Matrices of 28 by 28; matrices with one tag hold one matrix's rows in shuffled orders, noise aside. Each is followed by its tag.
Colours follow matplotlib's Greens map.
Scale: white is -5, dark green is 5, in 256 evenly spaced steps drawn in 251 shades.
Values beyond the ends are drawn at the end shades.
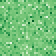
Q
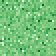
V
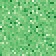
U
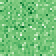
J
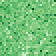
Q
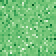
Q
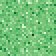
Q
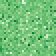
Q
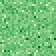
V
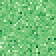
U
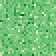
J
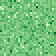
U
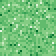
U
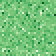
V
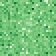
Q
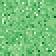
V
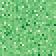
V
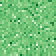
U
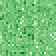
J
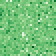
Q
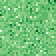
U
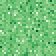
U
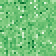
J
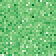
Q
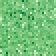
J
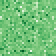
J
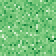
U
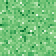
J
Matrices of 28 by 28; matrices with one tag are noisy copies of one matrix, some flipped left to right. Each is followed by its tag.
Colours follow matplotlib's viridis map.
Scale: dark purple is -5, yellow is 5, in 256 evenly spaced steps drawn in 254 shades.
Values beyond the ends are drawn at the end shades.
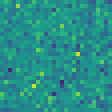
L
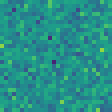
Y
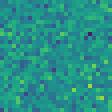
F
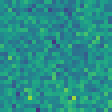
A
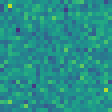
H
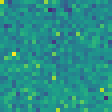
A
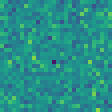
Y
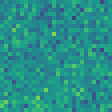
A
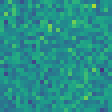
L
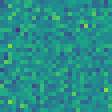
H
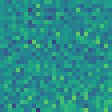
A
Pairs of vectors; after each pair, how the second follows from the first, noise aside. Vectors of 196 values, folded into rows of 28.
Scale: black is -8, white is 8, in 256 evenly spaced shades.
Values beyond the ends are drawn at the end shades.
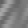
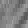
reversed, negated.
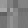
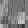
wrapped around, scaled up.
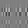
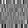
wrapped around, negated, scaled up.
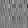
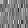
wrapped around, negated, scaled up.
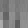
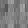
wrapped around, negated.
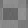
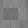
shrunk.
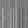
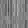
wrapped around, negated.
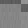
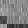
reversed, scaled up.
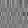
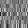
reversed, scaled up.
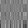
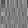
reversed.
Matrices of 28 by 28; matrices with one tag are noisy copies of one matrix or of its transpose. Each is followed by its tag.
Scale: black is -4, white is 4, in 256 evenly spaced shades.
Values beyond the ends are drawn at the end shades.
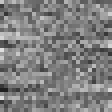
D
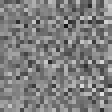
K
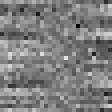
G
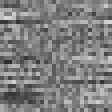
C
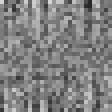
D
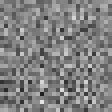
K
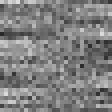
G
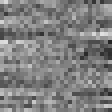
G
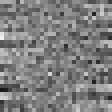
D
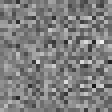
K
